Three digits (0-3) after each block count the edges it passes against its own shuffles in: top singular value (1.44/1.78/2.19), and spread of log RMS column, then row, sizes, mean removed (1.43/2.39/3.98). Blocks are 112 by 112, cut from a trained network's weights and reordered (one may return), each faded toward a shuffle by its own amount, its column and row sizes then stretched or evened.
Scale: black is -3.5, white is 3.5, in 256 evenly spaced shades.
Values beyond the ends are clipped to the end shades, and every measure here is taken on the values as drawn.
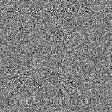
2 1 1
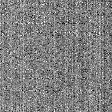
2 0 1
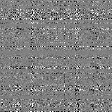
2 2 3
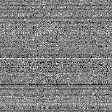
3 1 2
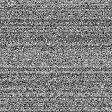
3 0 0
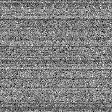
3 1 0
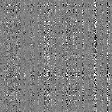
1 3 2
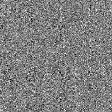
1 1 1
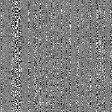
0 3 1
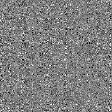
0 2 2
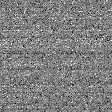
1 0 1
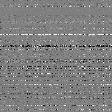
3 1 3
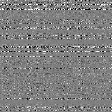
2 1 3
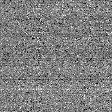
1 1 0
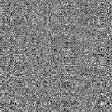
3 2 2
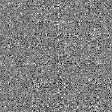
0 2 2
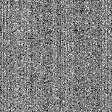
2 0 1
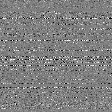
1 0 3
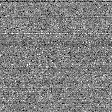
2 0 1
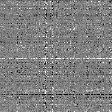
3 2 2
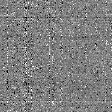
1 2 0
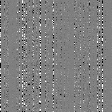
2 3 0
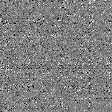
0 1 1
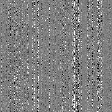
1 3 0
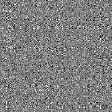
2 2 2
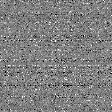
1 1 2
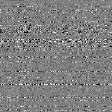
1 1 3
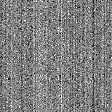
3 1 1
